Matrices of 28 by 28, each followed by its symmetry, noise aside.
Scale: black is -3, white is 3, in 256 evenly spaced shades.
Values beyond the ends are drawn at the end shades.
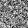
symmetric across the other diagonal.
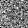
mirrored top to bottom.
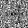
mirrored top to bottom.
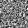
symmetric.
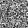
mirrored top to bottom.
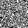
antisymmetric.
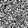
symmetric.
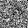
symmetric across the other diagonal.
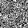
symmetric.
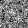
symmetric.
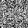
mirrored top to bottom.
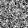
symmetric across the other diagonal.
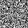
antisymmetric.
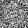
same after a half turn.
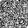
symmetric.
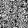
same after a half turn.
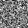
symmetric across the other diagonal.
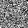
antisymmetric.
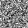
symmetric.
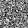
symmetric across the other diagonal.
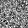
symmetric across the other diagonal.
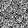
symmetric.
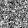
no symmetry.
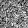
symmetric.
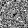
symmetric.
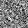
symmetric across the other diagonal.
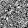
symmetric.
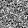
same after a half turn.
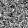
no symmetry.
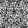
mirrored left to right.
